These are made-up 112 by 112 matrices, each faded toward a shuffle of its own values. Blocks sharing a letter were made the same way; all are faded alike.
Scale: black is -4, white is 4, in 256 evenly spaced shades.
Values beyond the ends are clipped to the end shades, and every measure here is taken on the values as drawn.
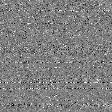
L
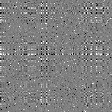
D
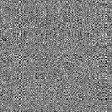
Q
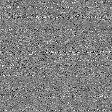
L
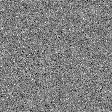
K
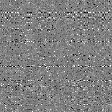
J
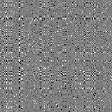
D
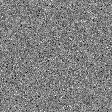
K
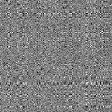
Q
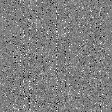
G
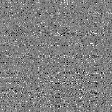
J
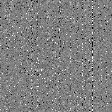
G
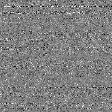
L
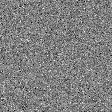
K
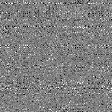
J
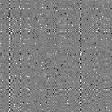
D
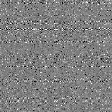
J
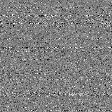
L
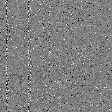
G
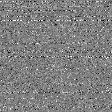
L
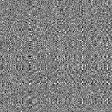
Q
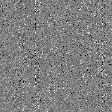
G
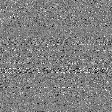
L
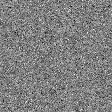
K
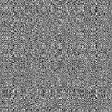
Q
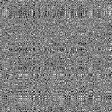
Q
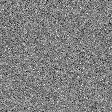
K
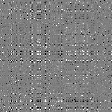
D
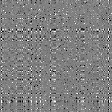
D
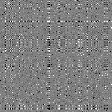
D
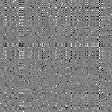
D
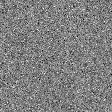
K
